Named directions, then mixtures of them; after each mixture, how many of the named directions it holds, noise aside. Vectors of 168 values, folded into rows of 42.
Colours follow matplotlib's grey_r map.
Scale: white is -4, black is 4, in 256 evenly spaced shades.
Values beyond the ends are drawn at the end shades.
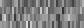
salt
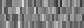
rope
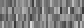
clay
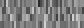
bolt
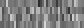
one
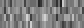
four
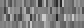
four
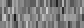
two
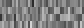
two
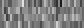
two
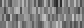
two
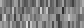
one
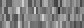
one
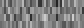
four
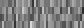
one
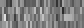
two
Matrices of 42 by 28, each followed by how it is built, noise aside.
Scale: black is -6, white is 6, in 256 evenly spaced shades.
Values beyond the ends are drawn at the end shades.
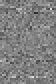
uneven rows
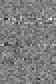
uneven rows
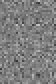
low rank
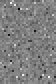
sparse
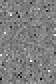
sparse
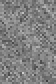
Toeplitz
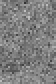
smooth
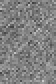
Hankel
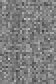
blocks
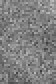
smooth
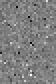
sparse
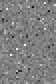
sparse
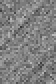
Hankel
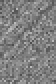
Hankel
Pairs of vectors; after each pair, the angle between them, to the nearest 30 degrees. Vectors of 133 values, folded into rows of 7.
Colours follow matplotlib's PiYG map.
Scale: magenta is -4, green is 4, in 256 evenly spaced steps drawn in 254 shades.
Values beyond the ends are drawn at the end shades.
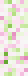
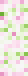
60 degrees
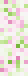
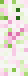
90 degrees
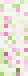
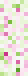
30 degrees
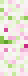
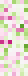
120 degrees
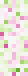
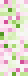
150 degrees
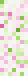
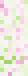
120 degrees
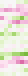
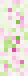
90 degrees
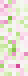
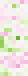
60 degrees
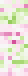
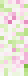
120 degrees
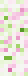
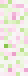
60 degrees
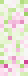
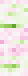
120 degrees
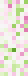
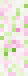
60 degrees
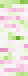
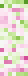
30 degrees
